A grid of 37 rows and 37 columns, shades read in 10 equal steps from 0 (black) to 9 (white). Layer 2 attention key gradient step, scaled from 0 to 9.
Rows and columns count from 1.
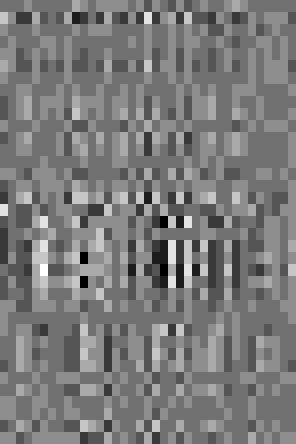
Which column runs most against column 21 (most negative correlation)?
6
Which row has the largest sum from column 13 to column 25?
17
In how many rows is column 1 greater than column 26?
14
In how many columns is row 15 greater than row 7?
10
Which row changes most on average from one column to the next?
23
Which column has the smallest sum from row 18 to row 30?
21
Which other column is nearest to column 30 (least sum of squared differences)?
4
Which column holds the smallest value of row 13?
19
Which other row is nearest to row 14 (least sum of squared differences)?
27
